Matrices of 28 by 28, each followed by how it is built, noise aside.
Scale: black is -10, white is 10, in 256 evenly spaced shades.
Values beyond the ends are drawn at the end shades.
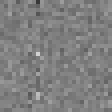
uneven columns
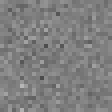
uneven columns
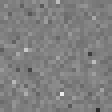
sparse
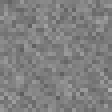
Toeplitz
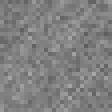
Hankel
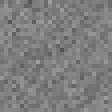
Hankel
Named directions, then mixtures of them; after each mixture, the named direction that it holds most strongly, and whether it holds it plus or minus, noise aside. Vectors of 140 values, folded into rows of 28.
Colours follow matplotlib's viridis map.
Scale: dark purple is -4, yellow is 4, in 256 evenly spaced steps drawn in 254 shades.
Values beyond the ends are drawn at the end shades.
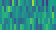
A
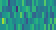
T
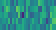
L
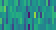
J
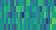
L, plus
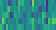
A, plus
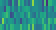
A, plus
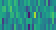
J, plus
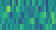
A, plus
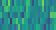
L, plus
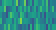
A, minus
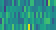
J, minus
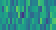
L, plus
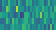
T, minus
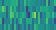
J, plus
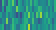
J, minus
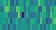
L, plus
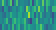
A, minus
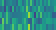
J, minus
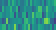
T, minus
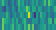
J, minus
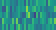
J, minus
